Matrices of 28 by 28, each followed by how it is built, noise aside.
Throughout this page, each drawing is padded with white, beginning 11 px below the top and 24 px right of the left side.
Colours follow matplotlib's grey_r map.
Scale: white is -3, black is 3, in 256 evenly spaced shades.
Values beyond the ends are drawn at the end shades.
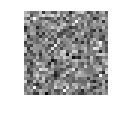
noise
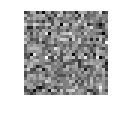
uneven rows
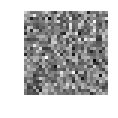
noise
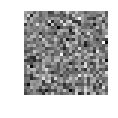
noise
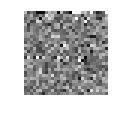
uneven rows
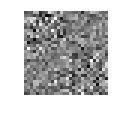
block diagonal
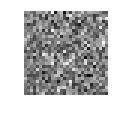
noise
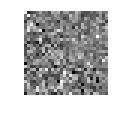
lower triangular
